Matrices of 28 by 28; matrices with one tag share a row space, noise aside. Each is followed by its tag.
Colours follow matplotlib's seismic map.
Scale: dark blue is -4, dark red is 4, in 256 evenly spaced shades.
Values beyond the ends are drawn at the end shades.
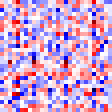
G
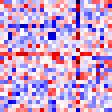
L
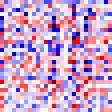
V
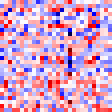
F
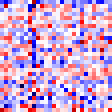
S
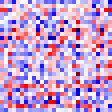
L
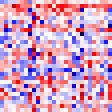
S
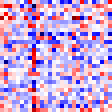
S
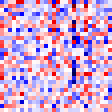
V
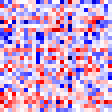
F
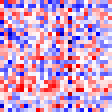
F
